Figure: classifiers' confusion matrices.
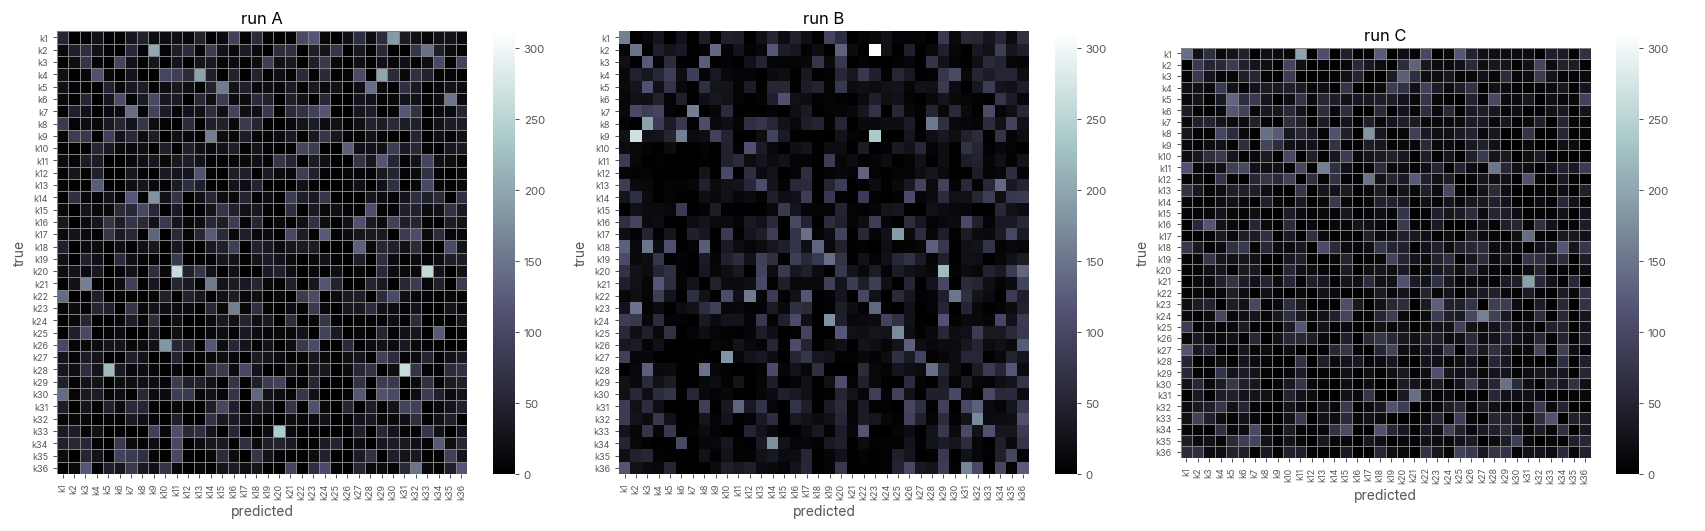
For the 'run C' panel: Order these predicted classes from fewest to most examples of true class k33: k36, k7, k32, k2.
k7, k36, k32, k2
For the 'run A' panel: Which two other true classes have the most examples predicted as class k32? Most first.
k36, k17
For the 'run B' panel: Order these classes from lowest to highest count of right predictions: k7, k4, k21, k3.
k4, k21, k3, k7
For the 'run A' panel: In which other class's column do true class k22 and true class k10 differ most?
k1
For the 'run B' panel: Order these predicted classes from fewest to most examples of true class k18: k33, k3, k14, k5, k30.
k30, k14, k33, k5, k3
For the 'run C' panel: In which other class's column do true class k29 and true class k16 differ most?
k3
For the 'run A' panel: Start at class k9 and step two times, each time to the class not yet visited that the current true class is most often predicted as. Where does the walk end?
k7
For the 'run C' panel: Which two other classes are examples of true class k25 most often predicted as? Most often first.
k11, k1
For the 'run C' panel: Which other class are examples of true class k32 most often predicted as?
k19
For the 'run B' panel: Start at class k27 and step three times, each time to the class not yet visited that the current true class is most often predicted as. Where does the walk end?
k22
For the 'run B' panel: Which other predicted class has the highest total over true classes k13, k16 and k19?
k1
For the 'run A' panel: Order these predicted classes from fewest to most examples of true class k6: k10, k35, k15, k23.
k23, k10, k15, k35
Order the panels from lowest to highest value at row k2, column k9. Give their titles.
run C, run B, run A
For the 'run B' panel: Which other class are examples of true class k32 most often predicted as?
k36
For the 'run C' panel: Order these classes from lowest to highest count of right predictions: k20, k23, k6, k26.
k20, k26, k6, k23
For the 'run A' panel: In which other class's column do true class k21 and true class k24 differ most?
k14
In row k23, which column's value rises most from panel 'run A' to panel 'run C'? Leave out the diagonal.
k15
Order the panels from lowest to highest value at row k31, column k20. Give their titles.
run A, run C, run B
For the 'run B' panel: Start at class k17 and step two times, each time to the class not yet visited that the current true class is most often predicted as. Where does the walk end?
k20
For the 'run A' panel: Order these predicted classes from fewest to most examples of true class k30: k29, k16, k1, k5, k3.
k5, k3, k16, k29, k1
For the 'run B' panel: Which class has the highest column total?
k29
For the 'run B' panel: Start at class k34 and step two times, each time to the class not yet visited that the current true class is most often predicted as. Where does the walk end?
k26
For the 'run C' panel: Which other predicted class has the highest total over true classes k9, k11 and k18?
k13
